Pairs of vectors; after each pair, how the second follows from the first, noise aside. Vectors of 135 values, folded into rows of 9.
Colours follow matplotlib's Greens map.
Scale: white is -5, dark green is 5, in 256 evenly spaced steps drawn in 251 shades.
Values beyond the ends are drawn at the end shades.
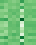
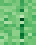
sign-scrambled.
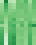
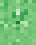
wrapped around, partly zeroed.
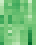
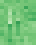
wrapped around, negated, shrunk.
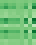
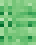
reversed.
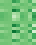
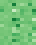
wrapped around, partly zeroed.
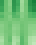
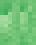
wrapped around, negated, shrunk.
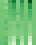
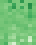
partly zeroed.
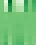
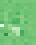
wrapped around, partly zeroed.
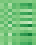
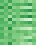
wrapped around, negated.
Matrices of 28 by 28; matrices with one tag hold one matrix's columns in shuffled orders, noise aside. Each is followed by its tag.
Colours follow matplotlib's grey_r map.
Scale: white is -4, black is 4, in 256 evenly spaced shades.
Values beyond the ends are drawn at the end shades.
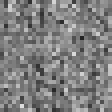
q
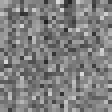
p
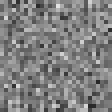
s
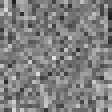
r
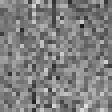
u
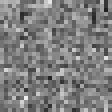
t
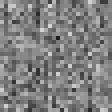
q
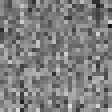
u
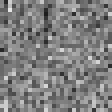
r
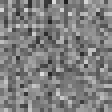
p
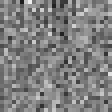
p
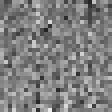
u
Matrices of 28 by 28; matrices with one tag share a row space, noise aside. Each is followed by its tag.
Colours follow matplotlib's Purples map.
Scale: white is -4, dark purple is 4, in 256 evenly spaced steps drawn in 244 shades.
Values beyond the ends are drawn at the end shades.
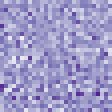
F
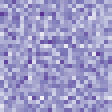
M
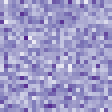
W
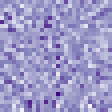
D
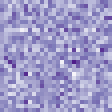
F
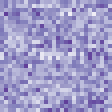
W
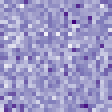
F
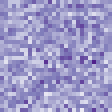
W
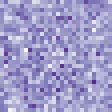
W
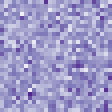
F
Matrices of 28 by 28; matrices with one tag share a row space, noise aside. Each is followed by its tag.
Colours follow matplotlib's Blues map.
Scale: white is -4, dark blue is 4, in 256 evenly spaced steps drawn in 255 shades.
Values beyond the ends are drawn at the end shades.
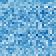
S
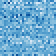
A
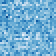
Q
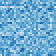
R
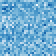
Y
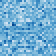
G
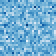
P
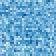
Q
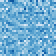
S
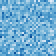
R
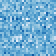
A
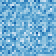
R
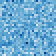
Y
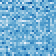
Q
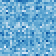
Q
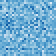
Y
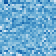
G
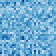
R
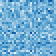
R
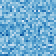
R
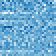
Y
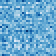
Q
